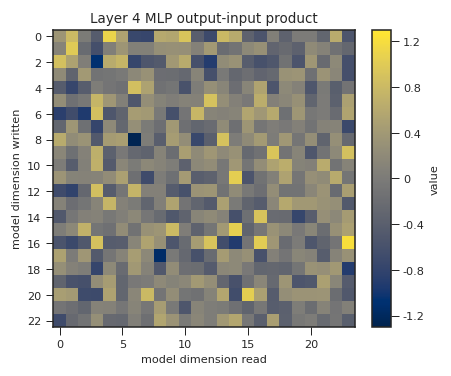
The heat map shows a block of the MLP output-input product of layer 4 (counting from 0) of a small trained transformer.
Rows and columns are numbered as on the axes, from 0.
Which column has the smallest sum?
2
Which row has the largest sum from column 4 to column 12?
1
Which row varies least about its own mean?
21
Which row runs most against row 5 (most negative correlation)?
18
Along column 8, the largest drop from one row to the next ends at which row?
17
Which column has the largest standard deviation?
3
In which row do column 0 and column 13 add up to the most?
8
